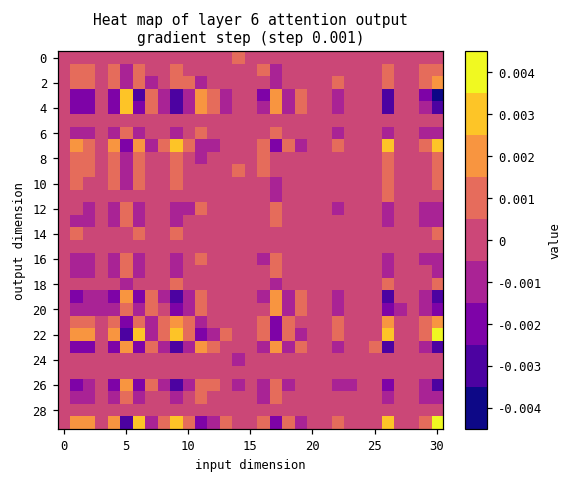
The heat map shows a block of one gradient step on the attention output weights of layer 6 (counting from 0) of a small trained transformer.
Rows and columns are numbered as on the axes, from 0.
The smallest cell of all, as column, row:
30, 3
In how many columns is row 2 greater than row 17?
10
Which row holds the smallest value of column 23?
26
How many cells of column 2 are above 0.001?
2
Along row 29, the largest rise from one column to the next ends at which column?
6
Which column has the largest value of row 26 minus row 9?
5
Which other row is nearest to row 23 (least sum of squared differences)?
4
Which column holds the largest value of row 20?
17
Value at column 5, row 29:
-0.003
